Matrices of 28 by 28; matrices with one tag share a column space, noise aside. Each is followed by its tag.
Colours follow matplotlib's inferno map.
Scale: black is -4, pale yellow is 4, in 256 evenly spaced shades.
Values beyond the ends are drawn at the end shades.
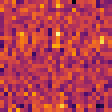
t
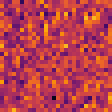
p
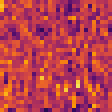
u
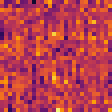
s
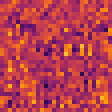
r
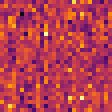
p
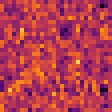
u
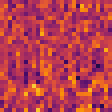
u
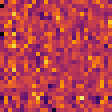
p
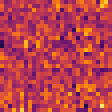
t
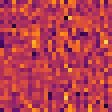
t
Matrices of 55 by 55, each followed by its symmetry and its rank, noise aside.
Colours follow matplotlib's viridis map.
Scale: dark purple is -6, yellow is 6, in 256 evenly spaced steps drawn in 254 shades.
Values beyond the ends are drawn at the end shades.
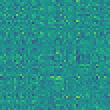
antisymmetric, rank six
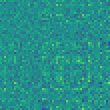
symmetric, rank six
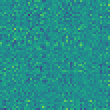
antisymmetric, rank eight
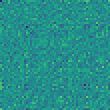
symmetric, rank eight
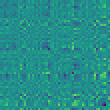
symmetric, rank four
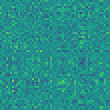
antisymmetric, rank six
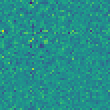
antisymmetric, rank eight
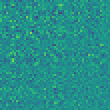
antisymmetric, rank six
